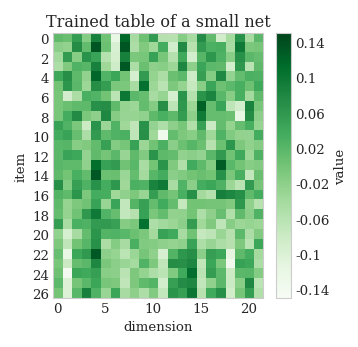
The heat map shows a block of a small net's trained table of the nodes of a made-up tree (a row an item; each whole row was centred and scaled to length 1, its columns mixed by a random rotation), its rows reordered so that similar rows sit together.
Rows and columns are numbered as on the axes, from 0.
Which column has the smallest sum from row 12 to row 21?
7
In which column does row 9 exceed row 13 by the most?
9
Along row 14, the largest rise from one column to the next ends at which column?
4
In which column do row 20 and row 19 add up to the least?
1
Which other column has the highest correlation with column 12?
14
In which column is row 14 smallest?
20
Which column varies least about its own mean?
0
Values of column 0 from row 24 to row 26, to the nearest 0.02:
0 0.02 0
